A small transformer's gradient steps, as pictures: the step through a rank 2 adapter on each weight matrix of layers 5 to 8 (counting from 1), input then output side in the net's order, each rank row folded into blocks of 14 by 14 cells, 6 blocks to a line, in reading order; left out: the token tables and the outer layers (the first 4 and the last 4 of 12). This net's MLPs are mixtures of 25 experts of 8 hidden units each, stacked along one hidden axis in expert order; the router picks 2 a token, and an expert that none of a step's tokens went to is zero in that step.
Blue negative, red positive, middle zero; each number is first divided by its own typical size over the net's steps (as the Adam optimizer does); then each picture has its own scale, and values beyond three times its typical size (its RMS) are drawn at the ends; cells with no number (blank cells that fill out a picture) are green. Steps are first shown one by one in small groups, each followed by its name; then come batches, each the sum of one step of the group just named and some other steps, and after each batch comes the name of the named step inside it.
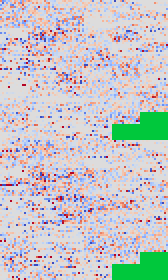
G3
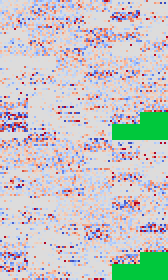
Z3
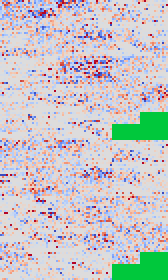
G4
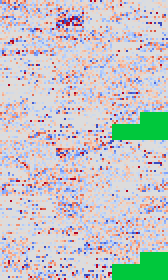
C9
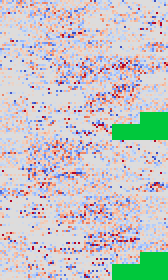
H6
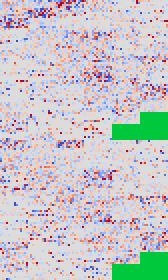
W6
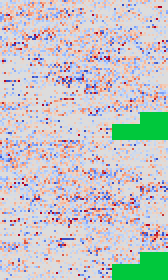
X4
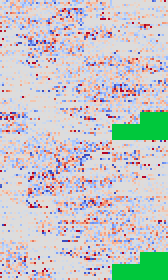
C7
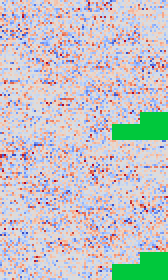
G3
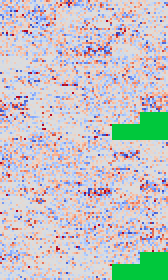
G4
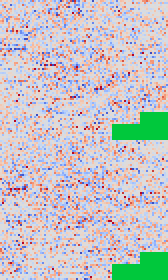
W6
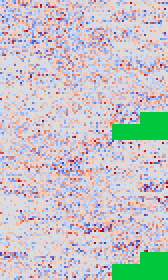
C9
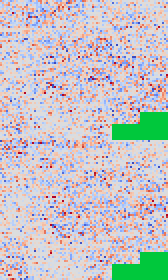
W6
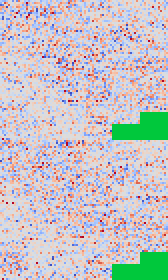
W6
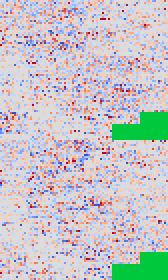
C7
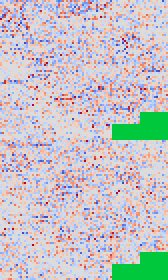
Z3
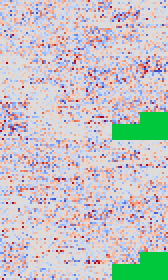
Z3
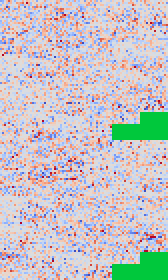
C9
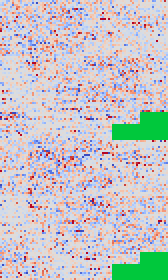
C7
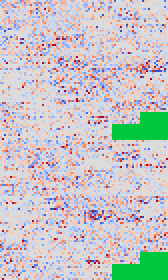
G3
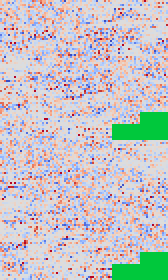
X4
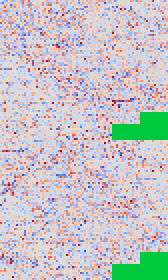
G3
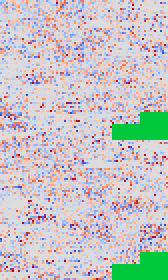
Z3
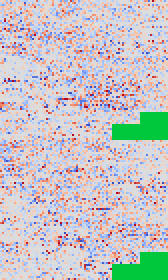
X4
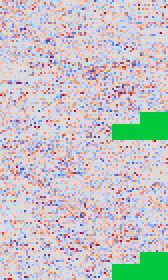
H6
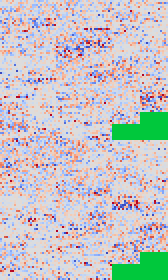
Z3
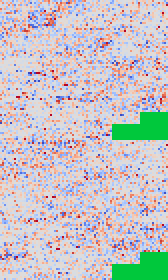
G4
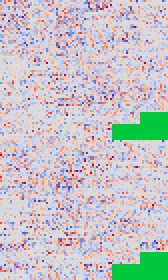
C9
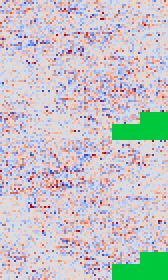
C7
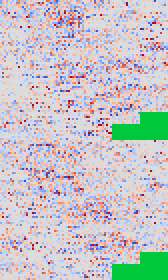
H6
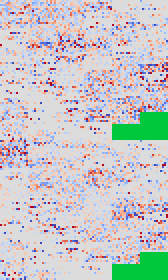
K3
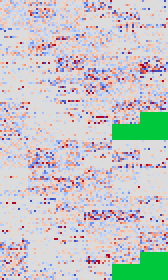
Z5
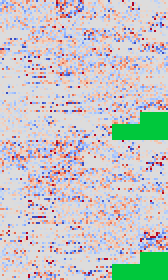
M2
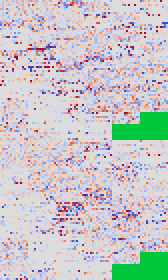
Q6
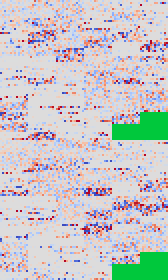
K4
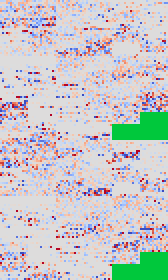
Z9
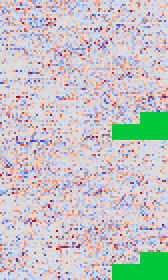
Z9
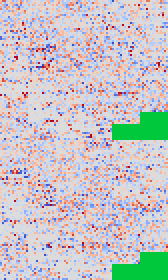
Q6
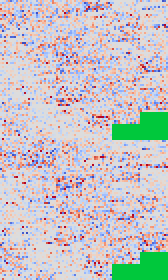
Z5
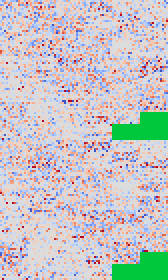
Z5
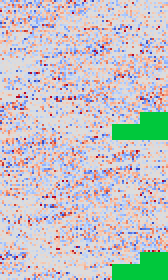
Z9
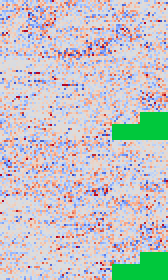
Z9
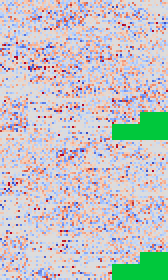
Q6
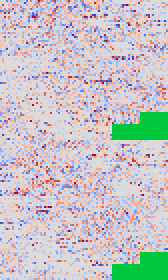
K4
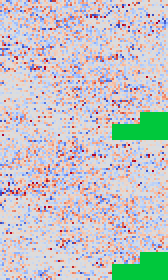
Q6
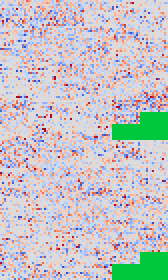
Z9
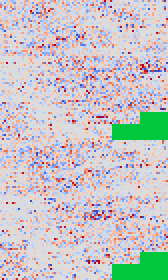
Z5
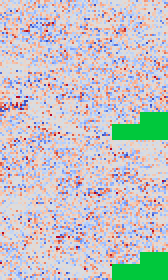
Z9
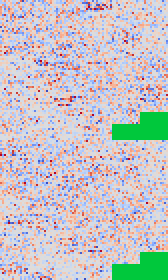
K3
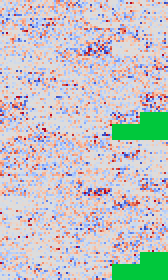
Z9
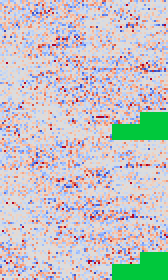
Z5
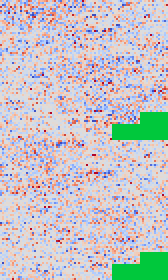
K3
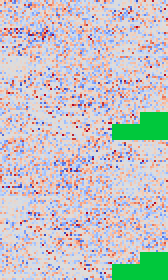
K4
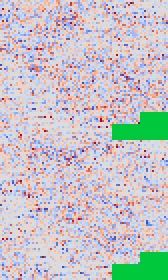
Q6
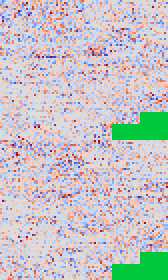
M2
